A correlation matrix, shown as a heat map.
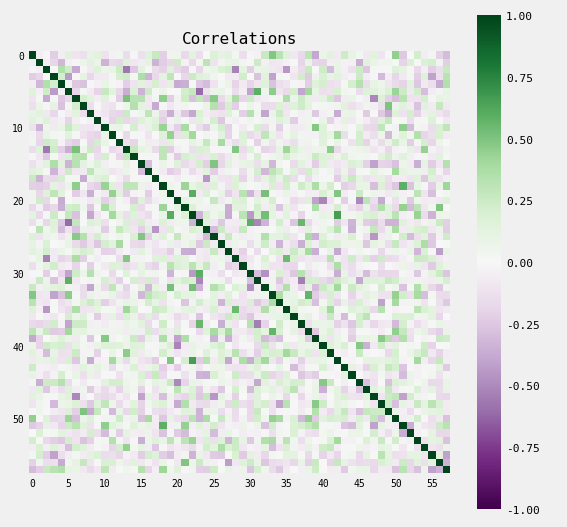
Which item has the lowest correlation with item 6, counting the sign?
47
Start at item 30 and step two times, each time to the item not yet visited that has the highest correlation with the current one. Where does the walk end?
37
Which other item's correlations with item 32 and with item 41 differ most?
13
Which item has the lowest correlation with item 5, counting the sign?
23
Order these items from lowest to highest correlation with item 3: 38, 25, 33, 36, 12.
33, 38, 36, 25, 12
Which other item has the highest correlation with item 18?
51
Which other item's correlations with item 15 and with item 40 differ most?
20
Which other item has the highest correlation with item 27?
38
